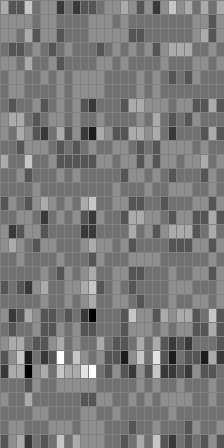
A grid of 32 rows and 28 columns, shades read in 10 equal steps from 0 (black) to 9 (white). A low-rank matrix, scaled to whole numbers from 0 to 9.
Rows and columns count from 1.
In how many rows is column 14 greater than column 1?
4
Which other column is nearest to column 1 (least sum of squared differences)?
14
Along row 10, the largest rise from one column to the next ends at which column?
13
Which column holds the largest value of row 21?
12
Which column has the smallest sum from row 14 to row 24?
2
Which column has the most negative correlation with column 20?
22
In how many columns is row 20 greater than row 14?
8
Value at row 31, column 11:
5
